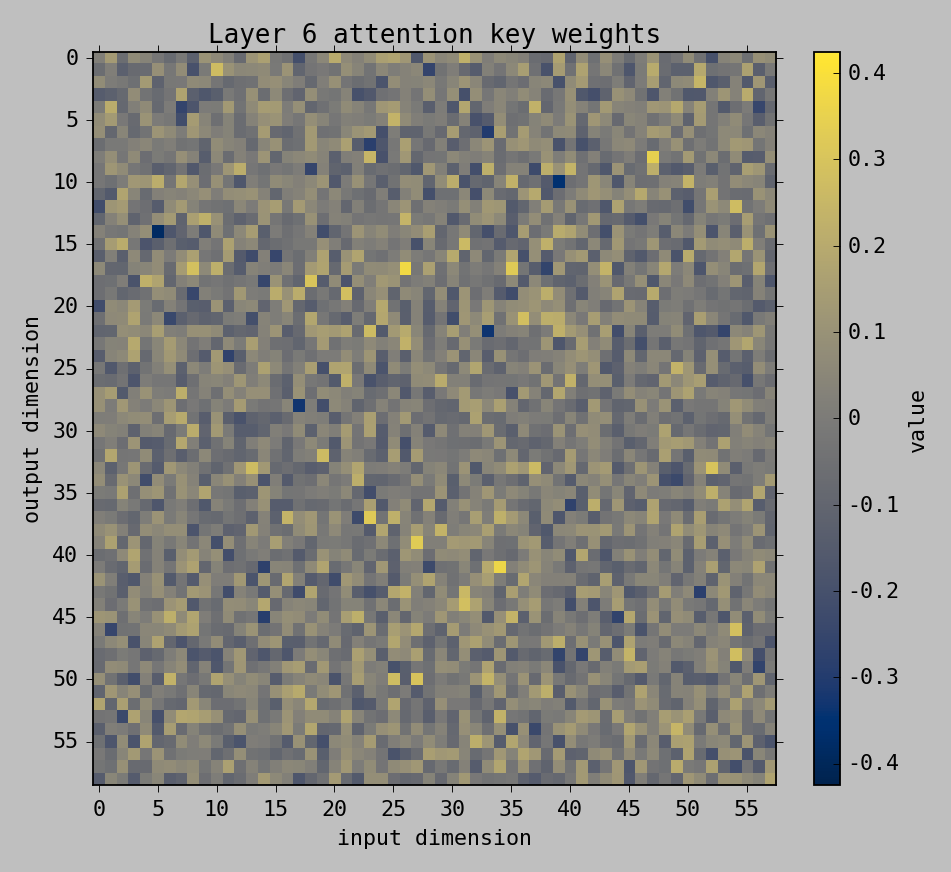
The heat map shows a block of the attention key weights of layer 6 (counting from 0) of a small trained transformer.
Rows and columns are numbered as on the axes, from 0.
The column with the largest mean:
31
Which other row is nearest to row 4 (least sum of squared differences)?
5
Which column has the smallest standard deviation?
29
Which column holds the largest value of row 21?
36
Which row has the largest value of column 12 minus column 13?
42
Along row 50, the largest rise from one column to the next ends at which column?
27
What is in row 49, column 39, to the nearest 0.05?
-0.2
